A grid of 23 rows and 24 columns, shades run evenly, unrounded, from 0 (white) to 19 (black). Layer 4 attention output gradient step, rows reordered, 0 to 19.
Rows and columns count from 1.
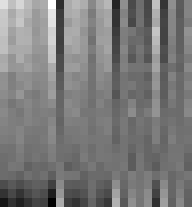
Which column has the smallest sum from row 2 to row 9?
7
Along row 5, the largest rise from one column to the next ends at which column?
8
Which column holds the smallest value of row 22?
15
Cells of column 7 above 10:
5
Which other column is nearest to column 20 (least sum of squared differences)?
4
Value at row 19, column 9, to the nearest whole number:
12
